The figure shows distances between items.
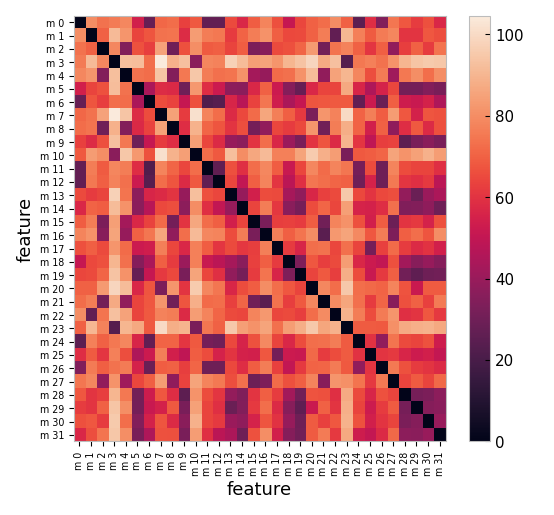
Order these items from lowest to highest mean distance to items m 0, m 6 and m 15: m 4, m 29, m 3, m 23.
m 29, m 4, m 23, m 3
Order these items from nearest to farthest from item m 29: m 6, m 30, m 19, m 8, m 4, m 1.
m 19, m 30, m 6, m 1, m 8, m 4
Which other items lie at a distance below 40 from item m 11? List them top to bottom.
m 0, m 6, m 12, m 24, m 26
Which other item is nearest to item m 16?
m 21
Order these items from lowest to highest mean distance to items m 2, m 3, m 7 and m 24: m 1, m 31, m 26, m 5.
m 26, m 5, m 31, m 1
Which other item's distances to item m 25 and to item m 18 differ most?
m 17
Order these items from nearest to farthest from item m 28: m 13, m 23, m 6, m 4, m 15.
m 13, m 6, m 15, m 4, m 23
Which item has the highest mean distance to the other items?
m 3
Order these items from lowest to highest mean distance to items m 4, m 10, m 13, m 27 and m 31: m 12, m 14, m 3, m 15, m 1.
m 15, m 14, m 12, m 1, m 3
